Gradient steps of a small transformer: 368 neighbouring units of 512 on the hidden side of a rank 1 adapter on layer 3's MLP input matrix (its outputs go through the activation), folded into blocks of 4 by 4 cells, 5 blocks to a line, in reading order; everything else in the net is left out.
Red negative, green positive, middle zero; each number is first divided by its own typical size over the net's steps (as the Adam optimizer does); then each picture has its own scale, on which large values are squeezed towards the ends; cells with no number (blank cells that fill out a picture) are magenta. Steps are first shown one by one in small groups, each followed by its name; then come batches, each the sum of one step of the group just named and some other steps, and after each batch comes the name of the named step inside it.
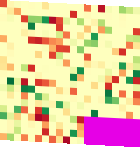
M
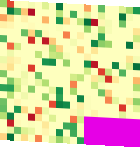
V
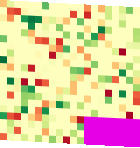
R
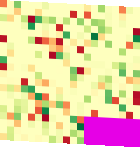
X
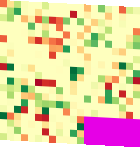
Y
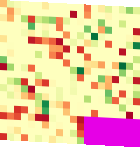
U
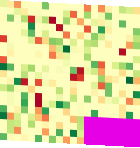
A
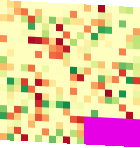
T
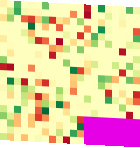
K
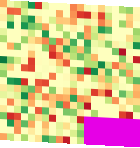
R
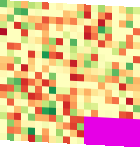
K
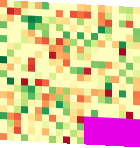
R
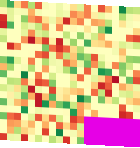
T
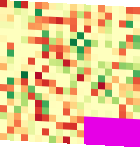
M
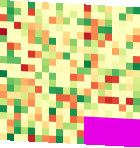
V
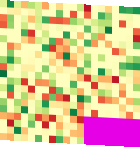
U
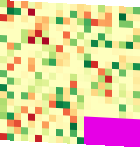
V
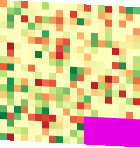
Y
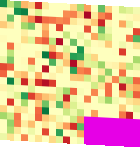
K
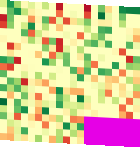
K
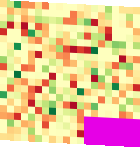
U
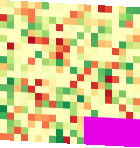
T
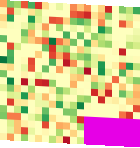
R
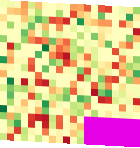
M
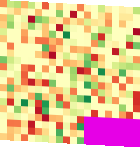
X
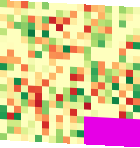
A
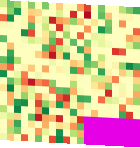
K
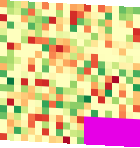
M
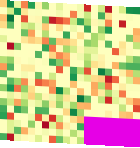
Y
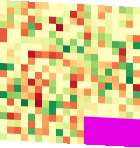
A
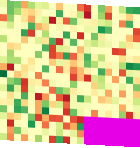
K
